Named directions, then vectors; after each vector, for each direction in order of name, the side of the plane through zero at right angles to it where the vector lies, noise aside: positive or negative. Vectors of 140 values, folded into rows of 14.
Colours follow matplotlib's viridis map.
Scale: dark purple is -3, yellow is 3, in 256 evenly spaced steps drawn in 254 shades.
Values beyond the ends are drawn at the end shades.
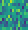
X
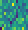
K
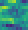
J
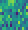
positive, positive, positive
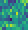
negative, negative, negative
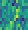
negative, negative, positive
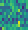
negative, positive, positive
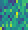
negative, negative, negative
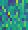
negative, negative, negative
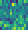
negative, positive, negative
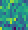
positive, negative, positive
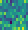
negative, positive, negative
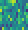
positive, positive, positive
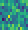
negative, positive, positive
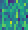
negative, negative, negative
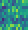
negative, negative, positive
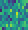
negative, negative, negative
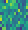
positive, positive, positive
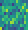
positive, negative, negative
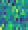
negative, negative, positive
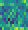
negative, positive, positive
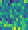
negative, positive, negative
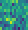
positive, negative, positive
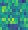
positive, negative, negative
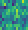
negative, negative, positive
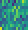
negative, negative, positive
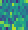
negative, positive, negative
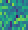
positive, positive, negative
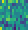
positive, negative, positive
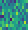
negative, negative, negative
